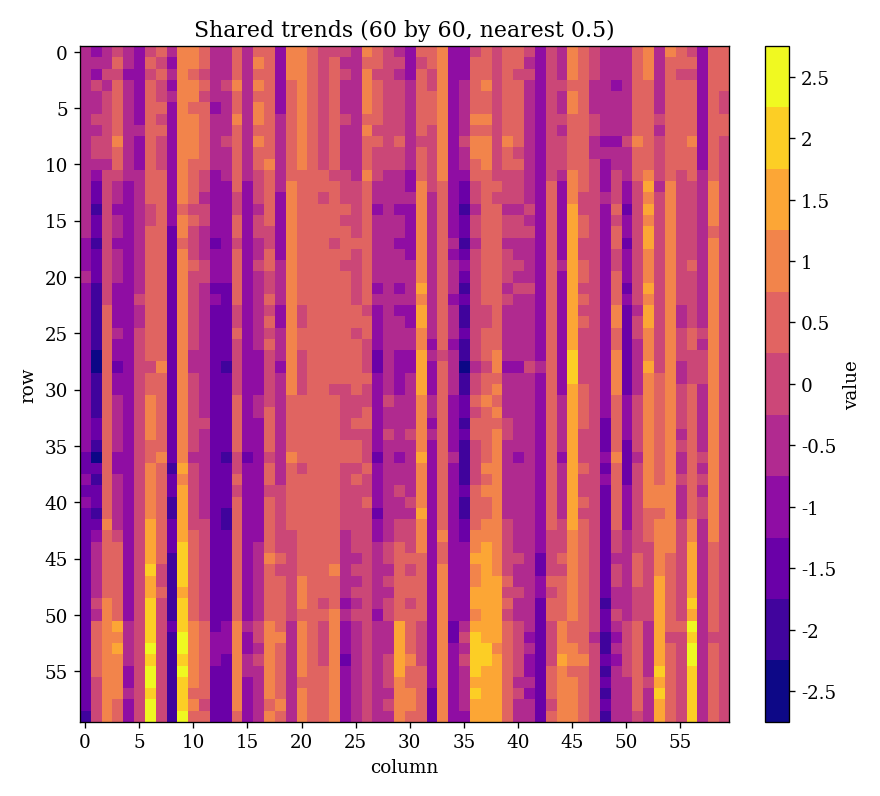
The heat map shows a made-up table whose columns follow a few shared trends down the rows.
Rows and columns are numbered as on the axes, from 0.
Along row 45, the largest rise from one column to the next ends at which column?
9
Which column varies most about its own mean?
1
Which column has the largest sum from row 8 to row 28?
45
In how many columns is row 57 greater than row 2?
24
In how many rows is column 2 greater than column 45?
3
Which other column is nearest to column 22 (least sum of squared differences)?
43
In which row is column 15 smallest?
36
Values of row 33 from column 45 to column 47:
1.5 0.5 0
